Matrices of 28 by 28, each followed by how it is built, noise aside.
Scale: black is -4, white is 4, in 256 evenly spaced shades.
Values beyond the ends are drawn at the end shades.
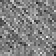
Toeplitz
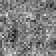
smooth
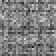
blocks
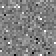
sparse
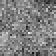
smooth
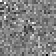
block diagonal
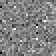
sparse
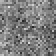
smooth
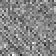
Toeplitz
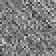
Toeplitz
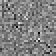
block diagonal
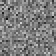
noise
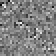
block diagonal
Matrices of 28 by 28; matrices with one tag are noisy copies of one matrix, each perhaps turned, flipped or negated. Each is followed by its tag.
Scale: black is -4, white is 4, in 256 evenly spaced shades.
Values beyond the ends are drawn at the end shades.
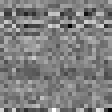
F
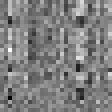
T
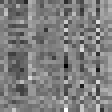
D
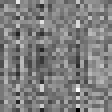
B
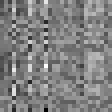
D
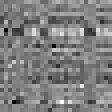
T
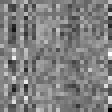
F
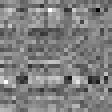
T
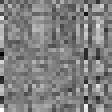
F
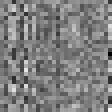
F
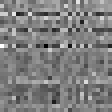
D
